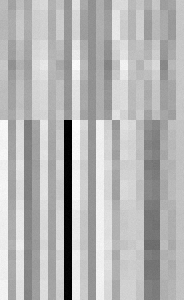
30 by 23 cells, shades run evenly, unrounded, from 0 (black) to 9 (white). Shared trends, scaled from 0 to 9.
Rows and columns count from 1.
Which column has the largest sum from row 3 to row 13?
10
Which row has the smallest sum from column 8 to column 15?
7
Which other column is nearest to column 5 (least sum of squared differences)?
15
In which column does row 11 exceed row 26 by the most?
9
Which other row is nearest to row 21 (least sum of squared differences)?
26
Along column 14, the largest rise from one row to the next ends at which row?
13
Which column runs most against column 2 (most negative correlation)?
16
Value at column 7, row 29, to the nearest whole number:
6
